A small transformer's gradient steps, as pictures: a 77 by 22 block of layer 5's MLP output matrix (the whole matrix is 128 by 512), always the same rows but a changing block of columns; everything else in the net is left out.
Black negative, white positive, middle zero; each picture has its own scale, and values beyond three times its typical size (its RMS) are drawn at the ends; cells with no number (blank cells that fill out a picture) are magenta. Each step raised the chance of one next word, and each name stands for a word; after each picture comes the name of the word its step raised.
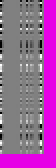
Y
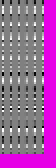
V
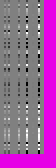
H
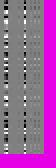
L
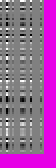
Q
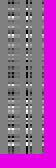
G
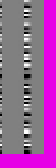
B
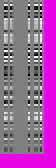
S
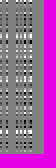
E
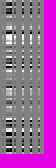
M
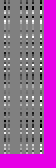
L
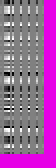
V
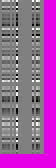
Q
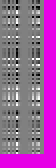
L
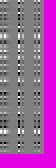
E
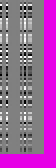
S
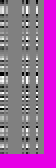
V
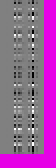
G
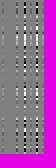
M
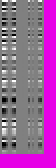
Q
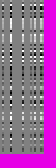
S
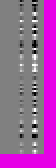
Y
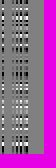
G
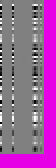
S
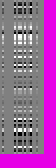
M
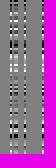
Y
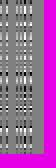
V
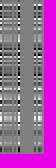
S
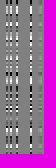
V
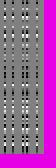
G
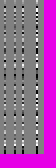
B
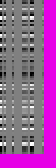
G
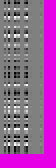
G
